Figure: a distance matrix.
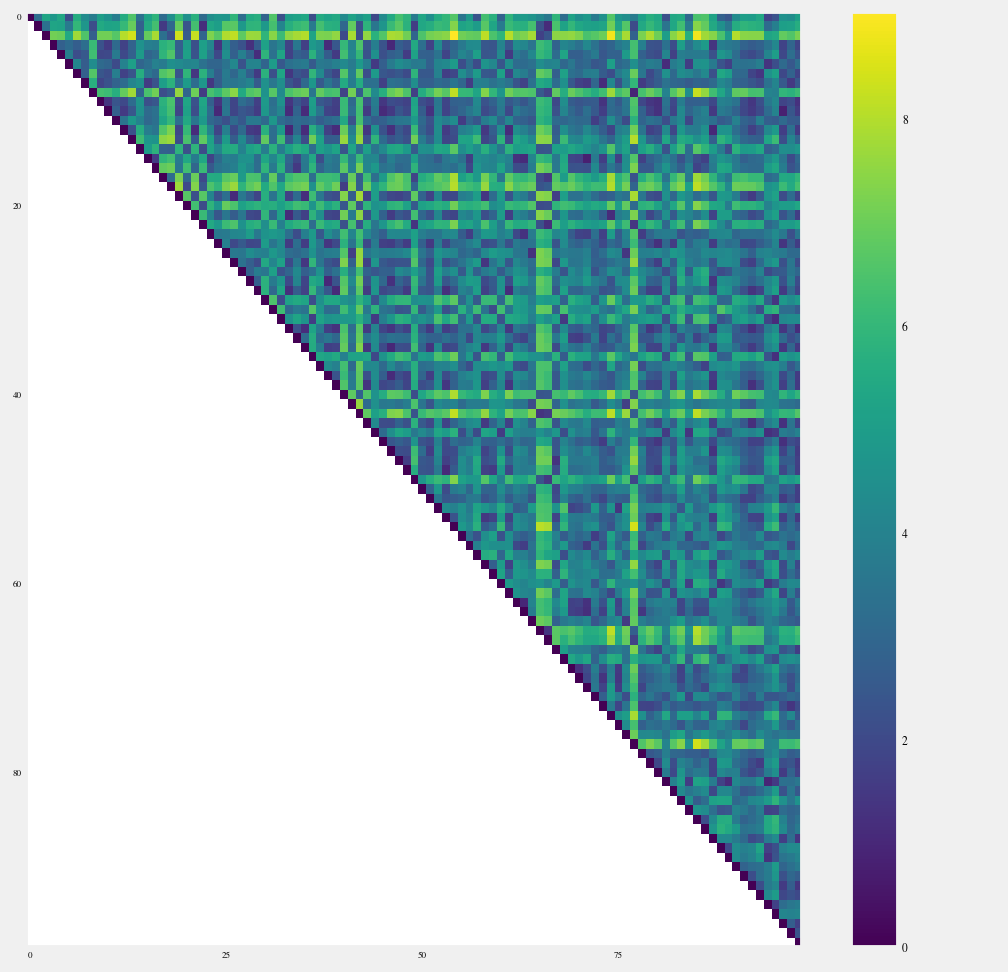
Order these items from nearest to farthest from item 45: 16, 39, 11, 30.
39, 11, 16, 30
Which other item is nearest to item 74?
21
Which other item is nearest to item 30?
95
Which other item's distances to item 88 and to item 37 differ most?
86
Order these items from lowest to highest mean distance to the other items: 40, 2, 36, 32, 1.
32, 36, 1, 40, 2
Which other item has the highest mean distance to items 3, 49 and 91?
2
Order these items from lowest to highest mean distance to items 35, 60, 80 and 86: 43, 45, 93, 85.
45, 43, 93, 85
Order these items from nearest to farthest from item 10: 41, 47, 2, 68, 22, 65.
47, 41, 68, 22, 65, 2
